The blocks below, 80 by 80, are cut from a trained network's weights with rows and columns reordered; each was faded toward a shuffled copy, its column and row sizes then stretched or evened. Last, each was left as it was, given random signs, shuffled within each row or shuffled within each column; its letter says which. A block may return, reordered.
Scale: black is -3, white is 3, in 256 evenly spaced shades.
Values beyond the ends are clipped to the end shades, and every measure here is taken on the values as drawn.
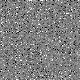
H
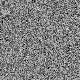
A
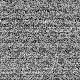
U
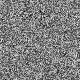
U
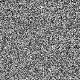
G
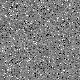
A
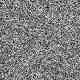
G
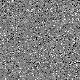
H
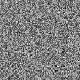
H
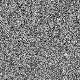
G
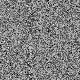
A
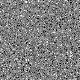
A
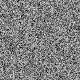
A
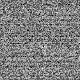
H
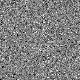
G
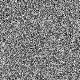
G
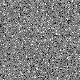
A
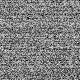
U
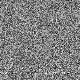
G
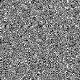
H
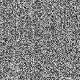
H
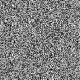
H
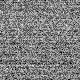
U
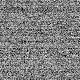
U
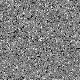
U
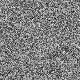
U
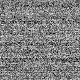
H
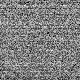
U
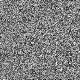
G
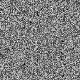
H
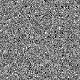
H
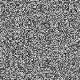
H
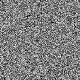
H
